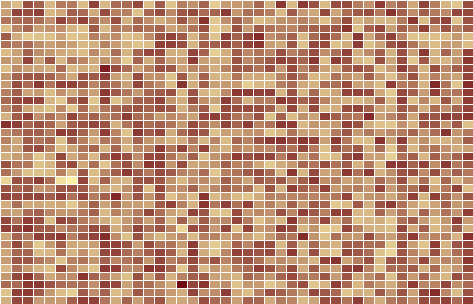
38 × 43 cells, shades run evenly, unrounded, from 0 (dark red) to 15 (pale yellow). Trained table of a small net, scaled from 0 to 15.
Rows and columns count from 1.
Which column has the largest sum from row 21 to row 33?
20
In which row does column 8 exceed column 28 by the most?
1
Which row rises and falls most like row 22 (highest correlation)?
14
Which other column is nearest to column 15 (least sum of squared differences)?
37
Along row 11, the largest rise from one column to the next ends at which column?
18
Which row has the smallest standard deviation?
33
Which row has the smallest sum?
15
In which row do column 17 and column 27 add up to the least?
36
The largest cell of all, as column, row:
7, 23
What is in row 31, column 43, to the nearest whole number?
4
